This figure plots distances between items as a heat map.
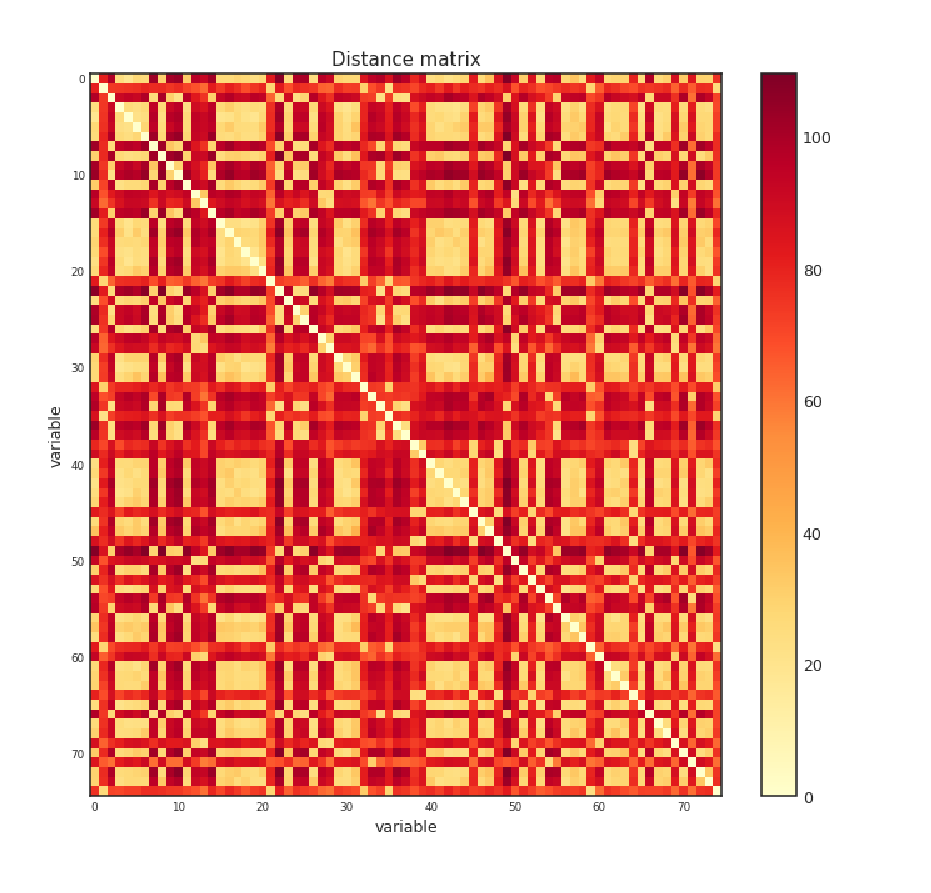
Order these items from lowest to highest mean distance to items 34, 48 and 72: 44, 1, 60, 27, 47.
44, 47, 1, 60, 27
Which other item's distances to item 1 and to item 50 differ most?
35
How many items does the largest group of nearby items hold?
39
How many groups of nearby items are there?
6
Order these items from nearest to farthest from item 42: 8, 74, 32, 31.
8, 31, 74, 32
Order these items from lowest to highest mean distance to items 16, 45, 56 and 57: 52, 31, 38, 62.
62, 31, 38, 52
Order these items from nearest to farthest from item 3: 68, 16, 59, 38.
68, 16, 38, 59
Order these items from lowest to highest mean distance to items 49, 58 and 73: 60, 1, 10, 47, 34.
47, 34, 10, 1, 60
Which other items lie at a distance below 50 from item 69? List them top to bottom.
12, 13, 27, 28, 50, 60
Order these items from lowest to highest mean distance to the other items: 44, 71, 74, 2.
44, 74, 71, 2
